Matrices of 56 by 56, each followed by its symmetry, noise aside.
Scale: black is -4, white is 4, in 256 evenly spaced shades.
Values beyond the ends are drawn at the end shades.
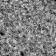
symmetric across the other diagonal.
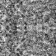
mirrored top to bottom.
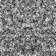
mirrored left to right.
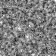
symmetric across the other diagonal.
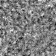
symmetric.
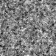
no symmetry.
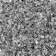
symmetric.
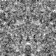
mirrored left to right.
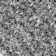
symmetric across the other diagonal.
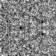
mirrored top to bottom.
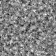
same after a half turn.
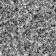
no symmetry.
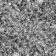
same after a half turn.
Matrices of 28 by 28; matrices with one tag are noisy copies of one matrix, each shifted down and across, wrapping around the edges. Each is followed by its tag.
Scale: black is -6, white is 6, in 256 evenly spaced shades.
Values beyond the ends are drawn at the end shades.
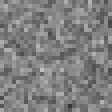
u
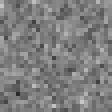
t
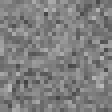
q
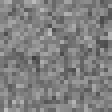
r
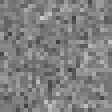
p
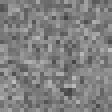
r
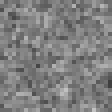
t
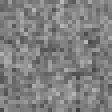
q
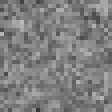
t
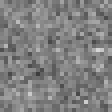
q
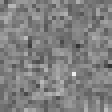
p
